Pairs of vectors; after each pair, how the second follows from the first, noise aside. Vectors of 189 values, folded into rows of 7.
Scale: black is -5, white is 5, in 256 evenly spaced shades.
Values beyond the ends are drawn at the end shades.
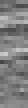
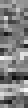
reversed, scaled up.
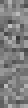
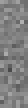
reversed, shrunk.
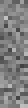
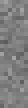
reversed, shrunk.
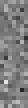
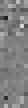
reversed, partly zeroed.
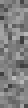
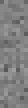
reversed, shrunk.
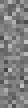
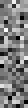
reversed, negated, scaled up.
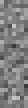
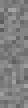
reversed, shrunk.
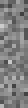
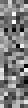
reversed, negated, scaled up.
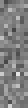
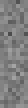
reversed, negated, shrunk.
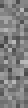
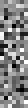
reversed, negated, scaled up.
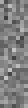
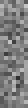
wrapped around, negated.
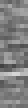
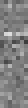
reversed, partly zeroed.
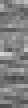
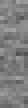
reversed, negated, shrunk.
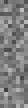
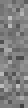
reversed, partly zeroed.
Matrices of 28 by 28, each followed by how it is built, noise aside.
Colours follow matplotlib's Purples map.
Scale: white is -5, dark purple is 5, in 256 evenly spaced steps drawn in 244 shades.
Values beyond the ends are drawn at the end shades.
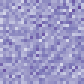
Hankel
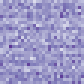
blocks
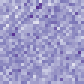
Hankel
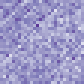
Hankel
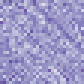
Toeplitz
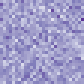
Toeplitz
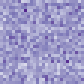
blocks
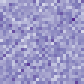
Hankel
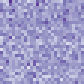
repeating columns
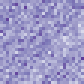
Hankel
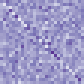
diagonal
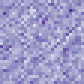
Hankel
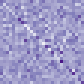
diagonal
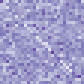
diagonal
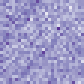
Hankel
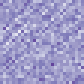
Hankel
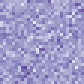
Hankel
